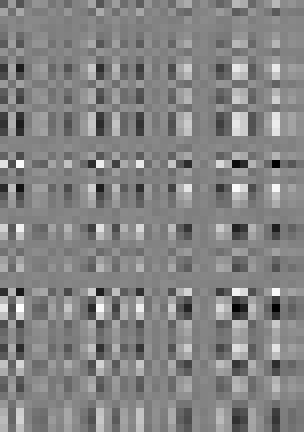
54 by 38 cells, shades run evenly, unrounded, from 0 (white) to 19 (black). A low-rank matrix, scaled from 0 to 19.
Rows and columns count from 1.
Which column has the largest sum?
3
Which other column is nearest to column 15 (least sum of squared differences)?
2
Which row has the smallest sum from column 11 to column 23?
39
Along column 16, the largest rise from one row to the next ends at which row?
41
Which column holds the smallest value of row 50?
35
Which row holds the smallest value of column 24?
24
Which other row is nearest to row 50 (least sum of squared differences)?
5
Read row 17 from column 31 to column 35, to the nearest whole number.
4 13 10 8 2
